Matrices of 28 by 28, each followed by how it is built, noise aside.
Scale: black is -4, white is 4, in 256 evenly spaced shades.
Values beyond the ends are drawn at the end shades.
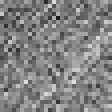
Hankel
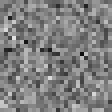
noise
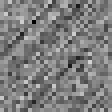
Hankel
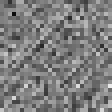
Hankel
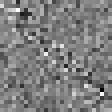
banded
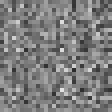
low rank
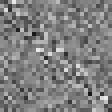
banded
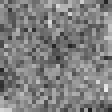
smooth
